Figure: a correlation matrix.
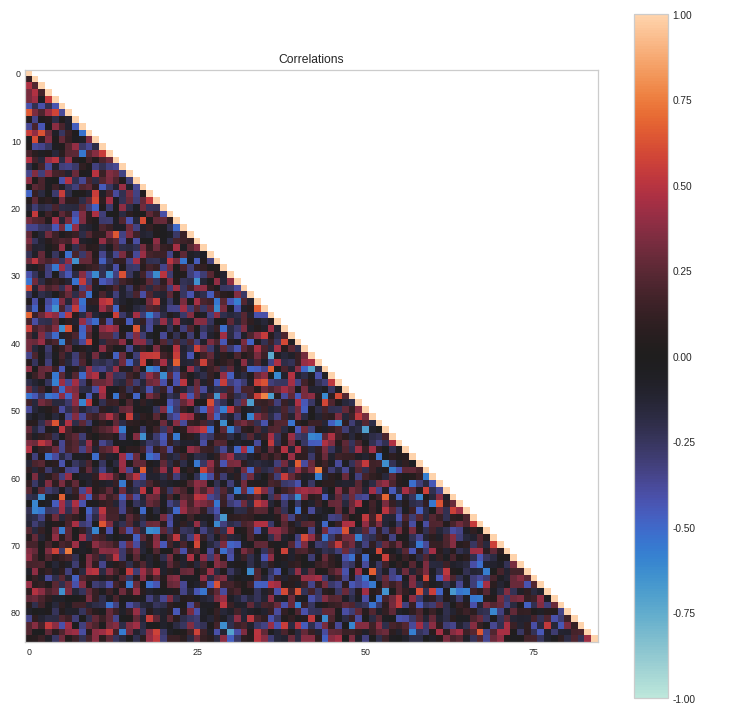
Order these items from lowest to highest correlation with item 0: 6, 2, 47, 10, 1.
10, 1, 47, 2, 6
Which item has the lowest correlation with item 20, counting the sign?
45
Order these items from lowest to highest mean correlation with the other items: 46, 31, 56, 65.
31, 65, 46, 56
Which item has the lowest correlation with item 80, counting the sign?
69
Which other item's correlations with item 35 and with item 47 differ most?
4
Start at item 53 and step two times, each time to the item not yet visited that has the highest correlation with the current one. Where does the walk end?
5
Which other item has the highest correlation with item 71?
6
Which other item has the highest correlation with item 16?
38
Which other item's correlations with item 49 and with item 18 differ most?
44
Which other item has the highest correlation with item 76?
28
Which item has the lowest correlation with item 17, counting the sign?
54
